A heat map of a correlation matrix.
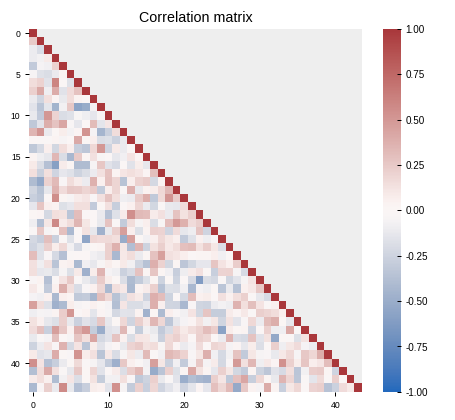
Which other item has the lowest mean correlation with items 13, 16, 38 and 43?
7
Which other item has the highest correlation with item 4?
43
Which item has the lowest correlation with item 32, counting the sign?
37
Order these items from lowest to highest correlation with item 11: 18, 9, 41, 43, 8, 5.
9, 5, 41, 18, 8, 43
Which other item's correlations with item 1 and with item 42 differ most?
21
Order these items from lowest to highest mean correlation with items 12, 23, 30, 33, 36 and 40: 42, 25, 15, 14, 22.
25, 14, 15, 22, 42
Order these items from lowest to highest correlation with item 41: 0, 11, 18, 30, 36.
0, 30, 36, 11, 18
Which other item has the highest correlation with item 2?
10
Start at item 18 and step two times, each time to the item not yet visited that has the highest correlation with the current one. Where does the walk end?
3
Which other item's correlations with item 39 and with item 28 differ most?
6
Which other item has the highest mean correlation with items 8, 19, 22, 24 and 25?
13
